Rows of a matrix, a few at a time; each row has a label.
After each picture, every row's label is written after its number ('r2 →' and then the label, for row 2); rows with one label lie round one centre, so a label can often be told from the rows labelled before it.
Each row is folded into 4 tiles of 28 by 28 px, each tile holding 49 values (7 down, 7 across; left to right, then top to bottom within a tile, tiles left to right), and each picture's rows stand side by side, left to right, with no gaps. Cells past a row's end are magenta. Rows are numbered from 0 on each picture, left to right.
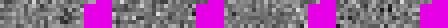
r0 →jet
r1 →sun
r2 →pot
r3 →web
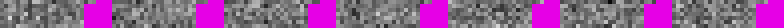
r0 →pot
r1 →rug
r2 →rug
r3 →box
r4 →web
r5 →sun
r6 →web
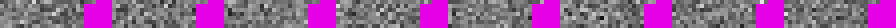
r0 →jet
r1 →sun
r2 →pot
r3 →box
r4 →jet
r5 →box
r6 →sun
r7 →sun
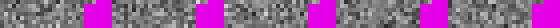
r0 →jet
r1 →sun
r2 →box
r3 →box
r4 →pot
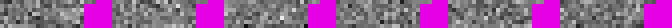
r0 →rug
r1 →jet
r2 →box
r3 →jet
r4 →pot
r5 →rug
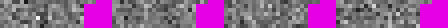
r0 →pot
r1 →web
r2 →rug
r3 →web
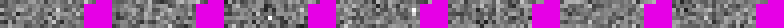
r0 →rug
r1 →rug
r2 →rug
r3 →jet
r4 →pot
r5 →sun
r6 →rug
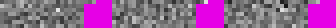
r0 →jet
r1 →jet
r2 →jet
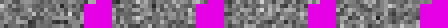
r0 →box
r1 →rug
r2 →rug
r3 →pot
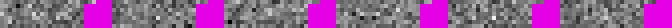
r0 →box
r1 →rug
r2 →sun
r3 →box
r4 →rug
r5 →rug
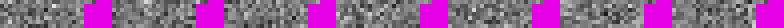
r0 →pot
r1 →rug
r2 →jet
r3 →box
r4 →sun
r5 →web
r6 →pot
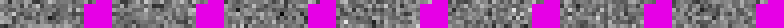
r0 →web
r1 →rug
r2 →sun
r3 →pot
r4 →rug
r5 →pot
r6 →pot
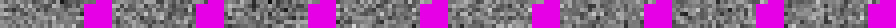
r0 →sun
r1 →sun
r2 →web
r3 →sun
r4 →web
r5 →box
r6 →pot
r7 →rug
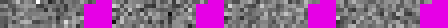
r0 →sun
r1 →sun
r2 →web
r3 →web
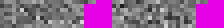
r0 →pot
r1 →pot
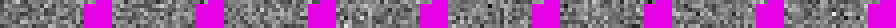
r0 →web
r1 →web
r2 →rug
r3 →rug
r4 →jet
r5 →rug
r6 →sun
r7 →web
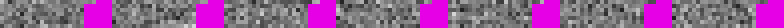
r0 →jet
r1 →pot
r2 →jet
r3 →jet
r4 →sun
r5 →web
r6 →pot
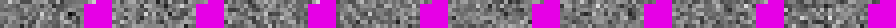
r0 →box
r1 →web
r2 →box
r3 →rug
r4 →sun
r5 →web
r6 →box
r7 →rug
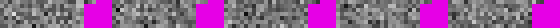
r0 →web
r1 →pot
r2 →web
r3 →sun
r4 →rug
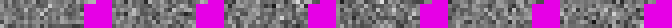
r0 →box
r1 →pot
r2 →rug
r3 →jet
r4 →rug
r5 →box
